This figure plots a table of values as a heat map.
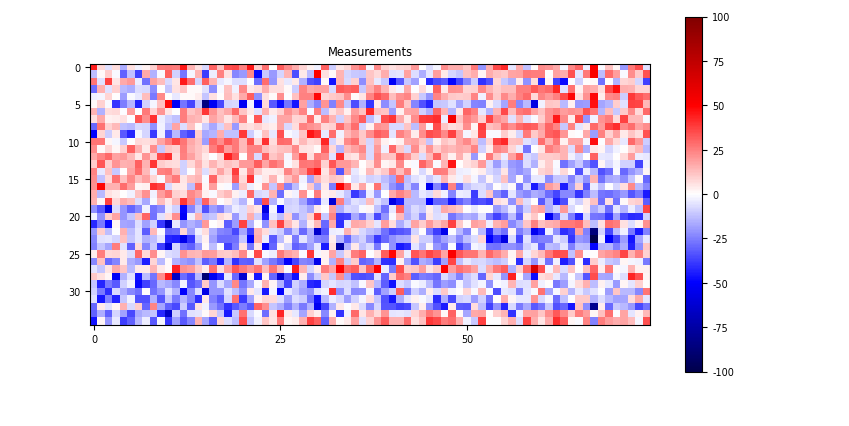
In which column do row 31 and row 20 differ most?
30
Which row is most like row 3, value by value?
8
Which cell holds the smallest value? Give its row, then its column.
23, 67
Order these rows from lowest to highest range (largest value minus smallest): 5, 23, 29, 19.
29, 19, 23, 5
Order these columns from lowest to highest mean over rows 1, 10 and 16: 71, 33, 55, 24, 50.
24, 71, 50, 55, 33
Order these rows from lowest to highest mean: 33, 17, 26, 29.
26, 29, 17, 33
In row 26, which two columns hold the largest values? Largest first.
48, 33
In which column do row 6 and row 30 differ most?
15
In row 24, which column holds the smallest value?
33
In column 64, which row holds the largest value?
4
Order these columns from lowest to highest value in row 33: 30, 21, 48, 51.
21, 30, 51, 48
